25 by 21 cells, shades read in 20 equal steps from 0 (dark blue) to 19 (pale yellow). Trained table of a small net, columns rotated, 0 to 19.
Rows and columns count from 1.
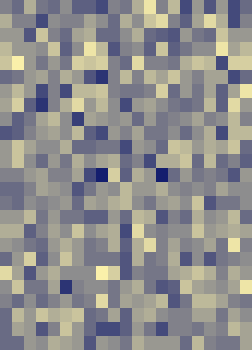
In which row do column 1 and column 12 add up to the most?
5
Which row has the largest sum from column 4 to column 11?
20
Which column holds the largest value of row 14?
11
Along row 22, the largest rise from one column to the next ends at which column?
9
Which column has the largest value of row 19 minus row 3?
3
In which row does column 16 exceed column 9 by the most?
13
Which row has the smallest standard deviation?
14
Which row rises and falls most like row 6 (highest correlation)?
1
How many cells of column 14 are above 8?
16
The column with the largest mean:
12
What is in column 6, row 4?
6
